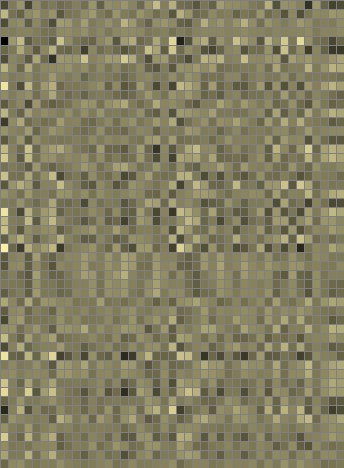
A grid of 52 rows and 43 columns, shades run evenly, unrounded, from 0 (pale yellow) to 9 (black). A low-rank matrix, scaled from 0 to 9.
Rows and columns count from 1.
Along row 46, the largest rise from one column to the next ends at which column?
23
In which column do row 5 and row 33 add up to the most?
1
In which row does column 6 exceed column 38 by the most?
5
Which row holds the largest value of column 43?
6
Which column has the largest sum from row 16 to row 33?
22
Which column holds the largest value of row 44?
16
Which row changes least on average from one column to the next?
4
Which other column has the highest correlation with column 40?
12
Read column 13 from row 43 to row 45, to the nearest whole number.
4 4 5
